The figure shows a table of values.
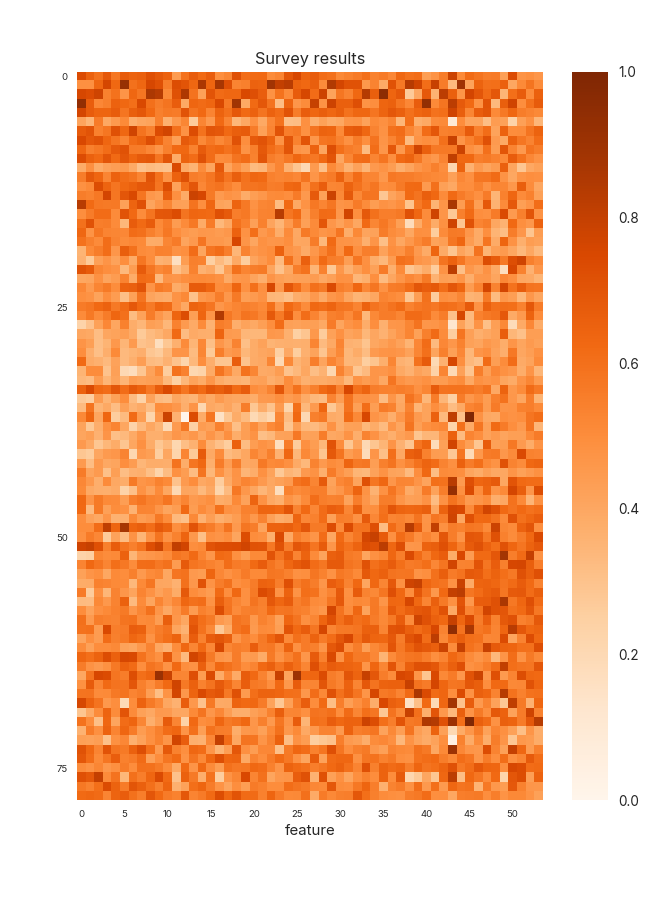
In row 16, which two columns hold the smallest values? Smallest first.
38, 44
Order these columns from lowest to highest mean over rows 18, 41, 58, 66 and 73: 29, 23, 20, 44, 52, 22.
23, 20, 22, 52, 44, 29
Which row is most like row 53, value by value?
75
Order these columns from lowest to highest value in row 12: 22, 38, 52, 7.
52, 22, 38, 7
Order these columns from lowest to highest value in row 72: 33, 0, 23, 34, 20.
33, 0, 34, 20, 23
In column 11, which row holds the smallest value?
20
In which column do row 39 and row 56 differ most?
44
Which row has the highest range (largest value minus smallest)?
37
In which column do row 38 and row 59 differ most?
43
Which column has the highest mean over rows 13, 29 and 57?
14
